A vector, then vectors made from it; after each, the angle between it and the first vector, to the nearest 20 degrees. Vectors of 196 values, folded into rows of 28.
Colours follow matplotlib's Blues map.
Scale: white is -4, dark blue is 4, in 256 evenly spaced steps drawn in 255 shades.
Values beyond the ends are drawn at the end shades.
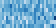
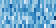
20 degrees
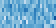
20 degrees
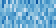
120 degrees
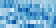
60 degrees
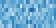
100 degrees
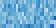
40 degrees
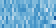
40 degrees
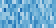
80 degrees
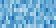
140 degrees
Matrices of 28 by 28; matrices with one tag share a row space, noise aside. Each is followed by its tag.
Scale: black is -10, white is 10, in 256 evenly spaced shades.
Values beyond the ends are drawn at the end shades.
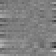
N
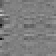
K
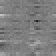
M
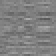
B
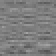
B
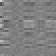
K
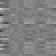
K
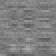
B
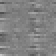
M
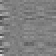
K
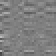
K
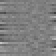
N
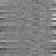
N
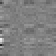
K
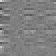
K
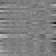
N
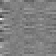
K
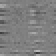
M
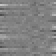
N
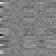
K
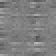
M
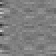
K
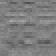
B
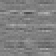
B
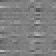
M
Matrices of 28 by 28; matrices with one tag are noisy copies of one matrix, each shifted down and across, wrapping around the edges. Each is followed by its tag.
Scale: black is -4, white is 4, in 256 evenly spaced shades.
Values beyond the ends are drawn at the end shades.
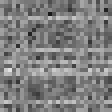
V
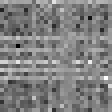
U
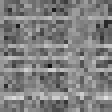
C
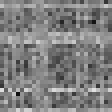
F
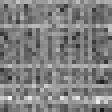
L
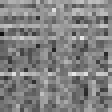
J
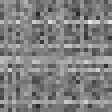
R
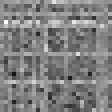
V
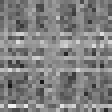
J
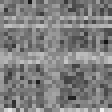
F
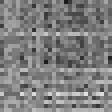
U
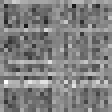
V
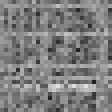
V
